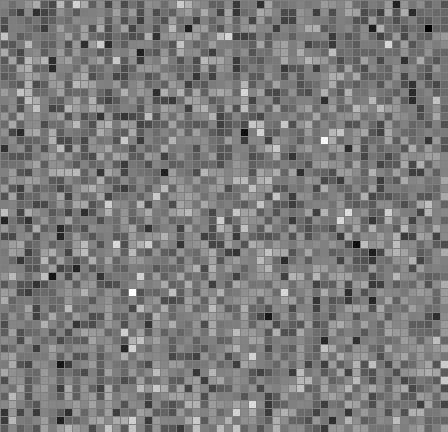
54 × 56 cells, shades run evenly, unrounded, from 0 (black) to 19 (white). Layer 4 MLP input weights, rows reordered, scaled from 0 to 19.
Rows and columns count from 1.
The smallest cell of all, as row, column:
4, 54
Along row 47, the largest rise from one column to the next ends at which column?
38
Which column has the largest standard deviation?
30
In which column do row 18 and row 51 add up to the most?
32
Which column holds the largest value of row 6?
49
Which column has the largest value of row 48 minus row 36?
27
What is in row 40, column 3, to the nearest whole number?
8
